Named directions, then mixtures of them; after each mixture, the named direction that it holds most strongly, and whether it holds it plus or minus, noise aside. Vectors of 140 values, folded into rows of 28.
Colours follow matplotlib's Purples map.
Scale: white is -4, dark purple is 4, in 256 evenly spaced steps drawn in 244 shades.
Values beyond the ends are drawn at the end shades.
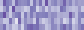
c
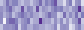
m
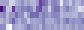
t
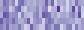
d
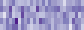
c, minus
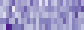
c, minus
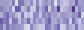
d, plus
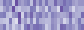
c, plus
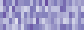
c, plus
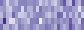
m, minus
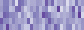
d, plus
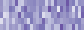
d, minus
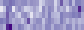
t, minus
